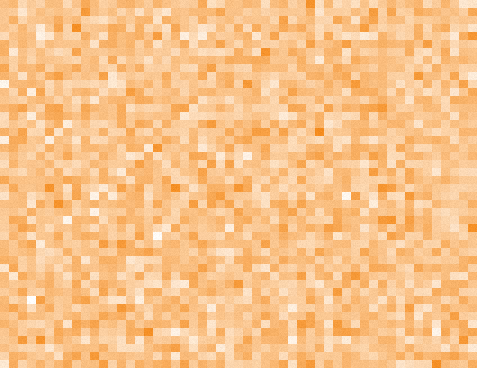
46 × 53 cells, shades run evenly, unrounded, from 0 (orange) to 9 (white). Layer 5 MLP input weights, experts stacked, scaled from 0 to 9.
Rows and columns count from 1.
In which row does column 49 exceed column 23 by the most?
22
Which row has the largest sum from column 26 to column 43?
15
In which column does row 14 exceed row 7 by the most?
30
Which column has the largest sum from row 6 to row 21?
31
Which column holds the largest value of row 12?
4
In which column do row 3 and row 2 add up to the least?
42
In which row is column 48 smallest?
6
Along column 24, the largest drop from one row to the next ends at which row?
16
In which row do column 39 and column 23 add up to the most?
5
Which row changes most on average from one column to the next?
25
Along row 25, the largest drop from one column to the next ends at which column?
40
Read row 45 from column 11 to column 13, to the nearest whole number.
1 4 4
